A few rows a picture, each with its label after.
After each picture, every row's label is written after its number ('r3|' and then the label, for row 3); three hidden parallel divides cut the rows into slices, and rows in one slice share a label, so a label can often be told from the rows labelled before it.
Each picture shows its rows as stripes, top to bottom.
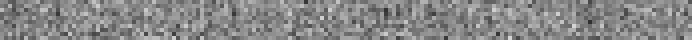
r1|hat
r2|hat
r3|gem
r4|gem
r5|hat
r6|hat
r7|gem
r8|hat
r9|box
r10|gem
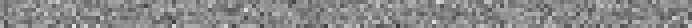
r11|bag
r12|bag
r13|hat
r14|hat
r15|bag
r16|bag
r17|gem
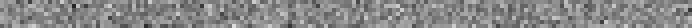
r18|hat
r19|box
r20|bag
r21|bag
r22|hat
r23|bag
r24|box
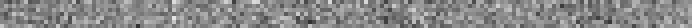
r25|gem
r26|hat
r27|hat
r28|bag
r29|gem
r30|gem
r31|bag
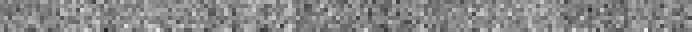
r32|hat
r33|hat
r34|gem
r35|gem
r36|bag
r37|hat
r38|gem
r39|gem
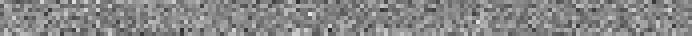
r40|gem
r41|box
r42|gem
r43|bag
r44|bag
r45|hat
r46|gem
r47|box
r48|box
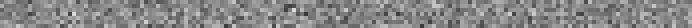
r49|bag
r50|bag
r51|hat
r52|gem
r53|bag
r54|hat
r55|box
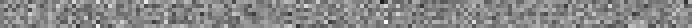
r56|gem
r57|box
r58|hat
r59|box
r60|hat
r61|box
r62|gem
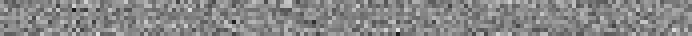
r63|gem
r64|gem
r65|box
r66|hat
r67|bag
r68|gem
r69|hat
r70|box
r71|gem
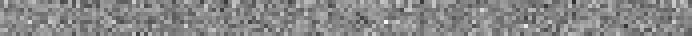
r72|box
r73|box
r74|hat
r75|bag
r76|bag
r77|box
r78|hat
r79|bag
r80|bag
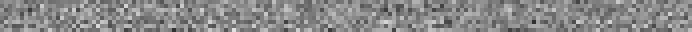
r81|hat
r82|hat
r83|gem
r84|hat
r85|hat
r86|box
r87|gem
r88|box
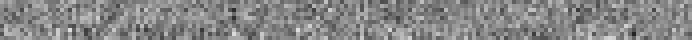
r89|hat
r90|hat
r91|gem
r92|hat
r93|gem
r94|hat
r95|bag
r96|box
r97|box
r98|box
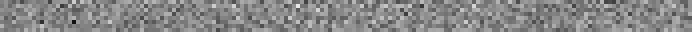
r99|gem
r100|box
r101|hat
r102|bag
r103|hat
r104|box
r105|hat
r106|bag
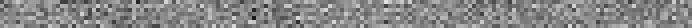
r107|box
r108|gem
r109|box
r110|hat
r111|box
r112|gem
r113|box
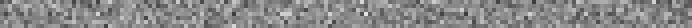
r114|box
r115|bag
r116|hat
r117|gem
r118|hat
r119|hat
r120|bag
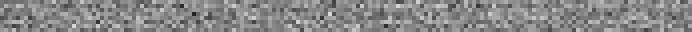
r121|hat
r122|box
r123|hat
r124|hat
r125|gem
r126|box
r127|gem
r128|bag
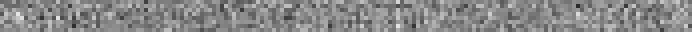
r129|bag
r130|gem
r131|bag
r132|box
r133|box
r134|bag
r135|box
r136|bag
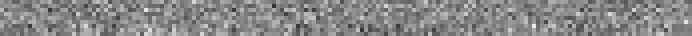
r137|hat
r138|box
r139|gem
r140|box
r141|bag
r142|bag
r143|gem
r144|gem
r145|gem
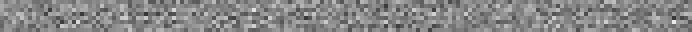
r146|bag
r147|hat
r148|gem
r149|box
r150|gem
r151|box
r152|gem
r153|hat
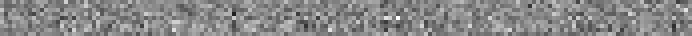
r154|hat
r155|hat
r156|bag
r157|gem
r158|box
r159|gem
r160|gem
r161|gem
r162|bag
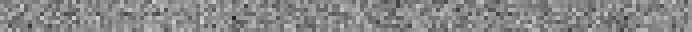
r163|hat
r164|hat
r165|hat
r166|box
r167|gem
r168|hat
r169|gem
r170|hat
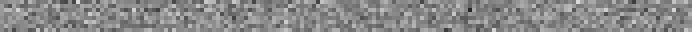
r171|box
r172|hat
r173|box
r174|hat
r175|hat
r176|hat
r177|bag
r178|hat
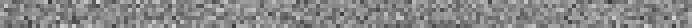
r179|gem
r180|bag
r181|hat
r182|bag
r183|box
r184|hat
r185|gem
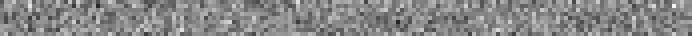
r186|box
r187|box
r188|bag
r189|hat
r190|gem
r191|gem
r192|hat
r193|gem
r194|box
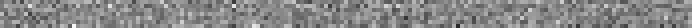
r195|gem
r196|box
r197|hat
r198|hat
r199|hat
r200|hat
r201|gem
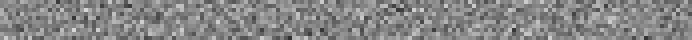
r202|hat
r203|bag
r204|gem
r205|bag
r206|box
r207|bag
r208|hat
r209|gem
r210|hat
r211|box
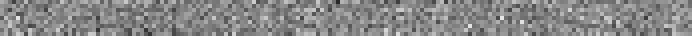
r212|gem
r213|bag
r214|box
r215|hat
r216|box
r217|bag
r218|hat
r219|box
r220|box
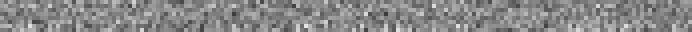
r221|bag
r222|box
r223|hat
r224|gem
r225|hat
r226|bag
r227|box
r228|box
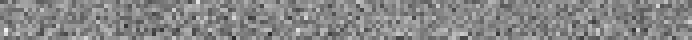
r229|bag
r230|bag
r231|hat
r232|bag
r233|box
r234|hat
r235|bag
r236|box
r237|box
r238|gem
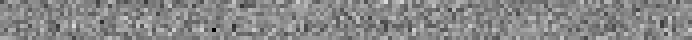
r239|box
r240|bag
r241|hat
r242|bag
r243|hat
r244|hat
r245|gem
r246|gem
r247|bag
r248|bag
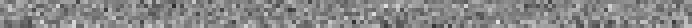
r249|hat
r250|box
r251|bag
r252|bag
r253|bag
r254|gem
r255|gem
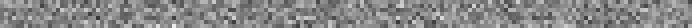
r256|box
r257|box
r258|gem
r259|bag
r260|box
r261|gem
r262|gem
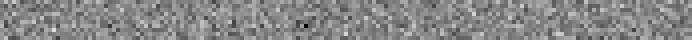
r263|hat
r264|hat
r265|hat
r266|bag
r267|hat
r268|hat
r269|gem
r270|bag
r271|hat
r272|hat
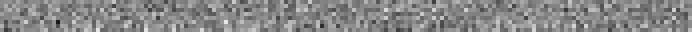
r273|bag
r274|bag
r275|box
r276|hat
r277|bag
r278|gem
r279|gem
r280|gem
